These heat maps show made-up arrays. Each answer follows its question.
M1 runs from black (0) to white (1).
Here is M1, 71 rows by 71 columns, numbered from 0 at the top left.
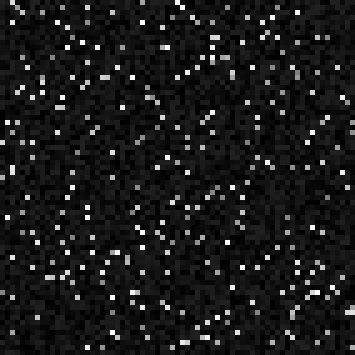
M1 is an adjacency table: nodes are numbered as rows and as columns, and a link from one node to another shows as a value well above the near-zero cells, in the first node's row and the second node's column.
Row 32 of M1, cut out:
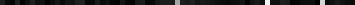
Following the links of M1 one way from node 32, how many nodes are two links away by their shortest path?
8
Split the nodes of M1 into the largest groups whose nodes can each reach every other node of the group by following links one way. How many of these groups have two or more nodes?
1
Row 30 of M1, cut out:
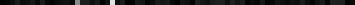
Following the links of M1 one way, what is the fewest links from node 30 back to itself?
7
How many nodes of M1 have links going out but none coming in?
1
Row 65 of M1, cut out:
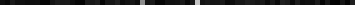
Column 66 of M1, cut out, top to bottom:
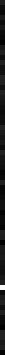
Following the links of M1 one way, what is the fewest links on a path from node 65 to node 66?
6
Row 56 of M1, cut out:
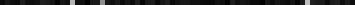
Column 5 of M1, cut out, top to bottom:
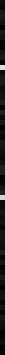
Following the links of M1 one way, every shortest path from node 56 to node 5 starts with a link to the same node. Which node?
node 20
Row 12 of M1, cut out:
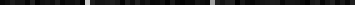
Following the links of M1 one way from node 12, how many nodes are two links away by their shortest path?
5
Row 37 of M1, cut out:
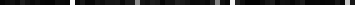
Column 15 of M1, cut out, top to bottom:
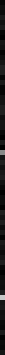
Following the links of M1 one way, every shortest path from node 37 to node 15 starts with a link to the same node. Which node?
node 14
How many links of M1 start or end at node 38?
2
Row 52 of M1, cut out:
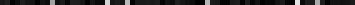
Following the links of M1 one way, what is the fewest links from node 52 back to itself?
3
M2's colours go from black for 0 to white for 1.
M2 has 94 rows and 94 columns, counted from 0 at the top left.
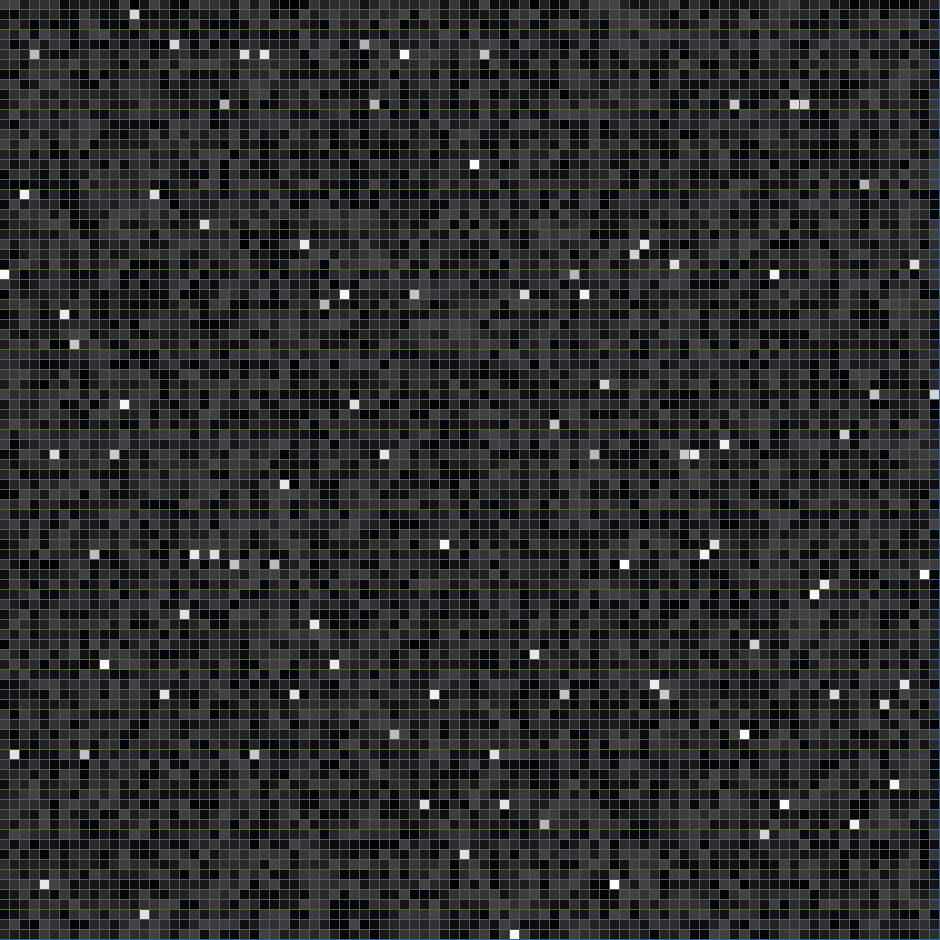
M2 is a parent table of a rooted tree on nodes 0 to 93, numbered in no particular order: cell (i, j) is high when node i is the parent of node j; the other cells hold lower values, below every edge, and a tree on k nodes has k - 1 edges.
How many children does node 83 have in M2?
1
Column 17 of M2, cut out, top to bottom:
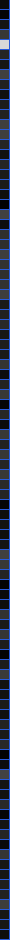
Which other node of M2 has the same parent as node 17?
36
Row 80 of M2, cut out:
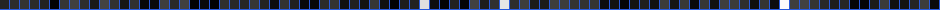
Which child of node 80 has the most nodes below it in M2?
42
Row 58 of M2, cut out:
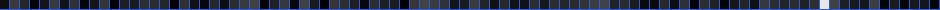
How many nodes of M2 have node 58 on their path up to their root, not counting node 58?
7
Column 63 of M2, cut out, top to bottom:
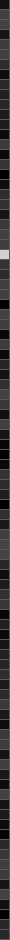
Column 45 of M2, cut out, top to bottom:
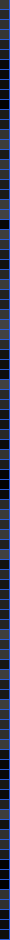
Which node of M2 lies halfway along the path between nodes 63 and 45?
64
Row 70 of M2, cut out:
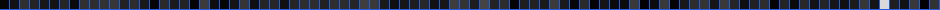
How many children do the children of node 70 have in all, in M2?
2
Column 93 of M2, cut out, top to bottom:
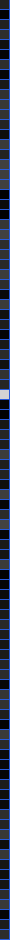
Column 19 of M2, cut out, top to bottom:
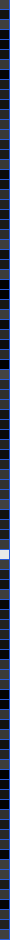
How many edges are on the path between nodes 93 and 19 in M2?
7
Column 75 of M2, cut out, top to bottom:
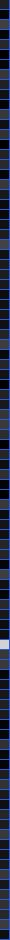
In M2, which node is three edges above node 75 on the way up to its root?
5
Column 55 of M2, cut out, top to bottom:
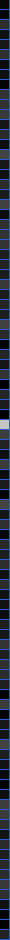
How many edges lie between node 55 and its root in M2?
6
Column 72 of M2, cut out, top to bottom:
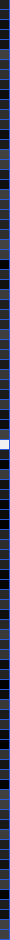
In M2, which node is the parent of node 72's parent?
54
